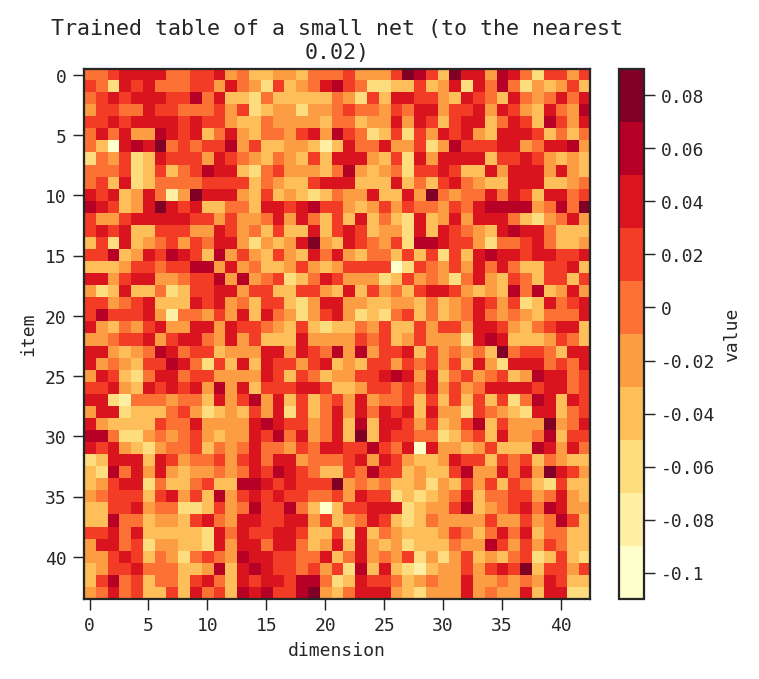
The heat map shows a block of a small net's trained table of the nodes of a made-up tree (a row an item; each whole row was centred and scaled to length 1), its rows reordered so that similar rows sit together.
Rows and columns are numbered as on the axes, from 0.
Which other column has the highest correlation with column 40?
34
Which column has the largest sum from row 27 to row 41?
14
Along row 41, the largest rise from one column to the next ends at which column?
23
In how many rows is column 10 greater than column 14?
19
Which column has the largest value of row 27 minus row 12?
38
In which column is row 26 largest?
11
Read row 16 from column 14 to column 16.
0 -0.04 -0.04
